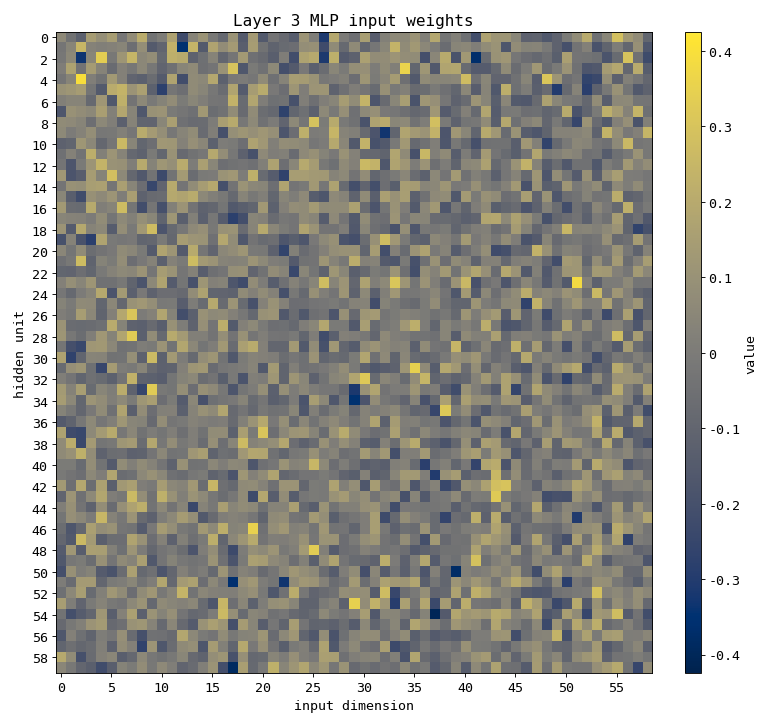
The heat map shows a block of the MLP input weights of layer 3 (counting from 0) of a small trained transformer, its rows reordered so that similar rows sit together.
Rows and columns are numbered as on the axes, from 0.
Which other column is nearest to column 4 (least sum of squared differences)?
11
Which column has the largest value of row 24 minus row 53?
33
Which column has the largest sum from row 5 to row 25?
6
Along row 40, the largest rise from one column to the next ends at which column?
42
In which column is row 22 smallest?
23
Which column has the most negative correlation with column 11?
26
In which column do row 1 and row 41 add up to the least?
12
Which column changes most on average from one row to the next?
2
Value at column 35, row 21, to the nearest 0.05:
-0.2
